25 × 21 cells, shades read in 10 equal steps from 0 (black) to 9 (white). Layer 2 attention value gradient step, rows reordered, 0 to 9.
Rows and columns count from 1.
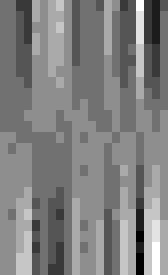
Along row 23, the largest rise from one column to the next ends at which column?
19
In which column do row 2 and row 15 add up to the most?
18
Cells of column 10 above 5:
7
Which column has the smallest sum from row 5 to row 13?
20
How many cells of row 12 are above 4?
10
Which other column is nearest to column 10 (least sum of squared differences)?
17
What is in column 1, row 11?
4
